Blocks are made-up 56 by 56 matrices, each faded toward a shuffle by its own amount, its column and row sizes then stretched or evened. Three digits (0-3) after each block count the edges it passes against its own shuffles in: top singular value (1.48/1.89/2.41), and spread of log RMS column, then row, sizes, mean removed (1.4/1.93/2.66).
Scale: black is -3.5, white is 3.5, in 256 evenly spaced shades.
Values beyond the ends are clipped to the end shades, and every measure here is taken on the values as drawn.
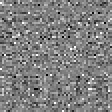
2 0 2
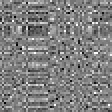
3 0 2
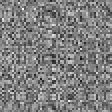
3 2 0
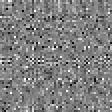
2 0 2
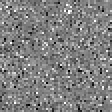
0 0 1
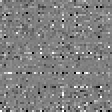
0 1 3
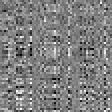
3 3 2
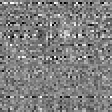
2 0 3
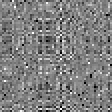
3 2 1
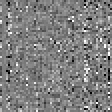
1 3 0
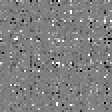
0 2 2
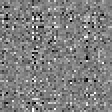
1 2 2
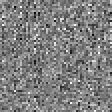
1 2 1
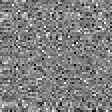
2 0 1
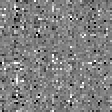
0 2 2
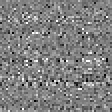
2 0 2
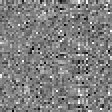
2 1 0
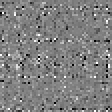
1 1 2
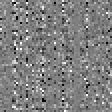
1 3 0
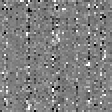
0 3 1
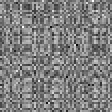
3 2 0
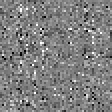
0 2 1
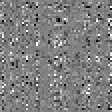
0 3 2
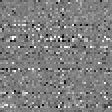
1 1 3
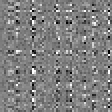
3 3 2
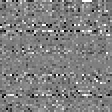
2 0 3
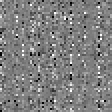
1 3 1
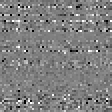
1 1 3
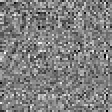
2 1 2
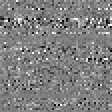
0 0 3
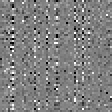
3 3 1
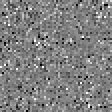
0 0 1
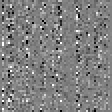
0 3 0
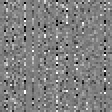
1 3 0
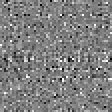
1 0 2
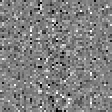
1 2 0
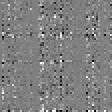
1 3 2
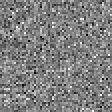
1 1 0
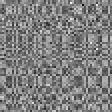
3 0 1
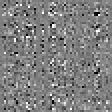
1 3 2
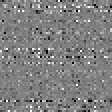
0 1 3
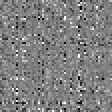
1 3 2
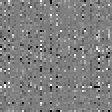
1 3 2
